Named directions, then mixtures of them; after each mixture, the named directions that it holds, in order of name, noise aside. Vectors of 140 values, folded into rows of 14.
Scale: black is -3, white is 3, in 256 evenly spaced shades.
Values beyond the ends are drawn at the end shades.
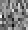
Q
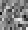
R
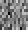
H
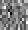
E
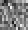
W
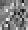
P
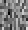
H, R.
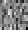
H, R, W.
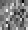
P.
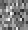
E, P, Q.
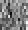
E, H, Q.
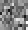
E, R.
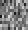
P, Q, W.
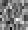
R, W.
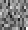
H, P, Q.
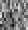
H, Q.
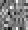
H, P, W.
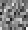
P, R.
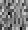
H.
